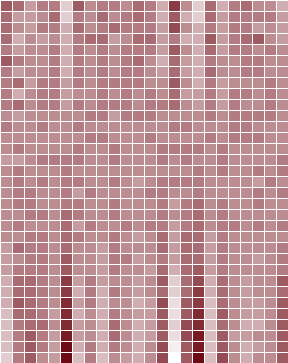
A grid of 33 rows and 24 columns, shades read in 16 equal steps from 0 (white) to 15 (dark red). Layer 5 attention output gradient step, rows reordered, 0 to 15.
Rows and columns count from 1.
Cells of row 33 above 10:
4
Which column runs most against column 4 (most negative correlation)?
22
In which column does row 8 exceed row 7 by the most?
2
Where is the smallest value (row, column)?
33, 15
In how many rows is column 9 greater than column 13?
4
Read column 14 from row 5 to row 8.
6 5 6 7
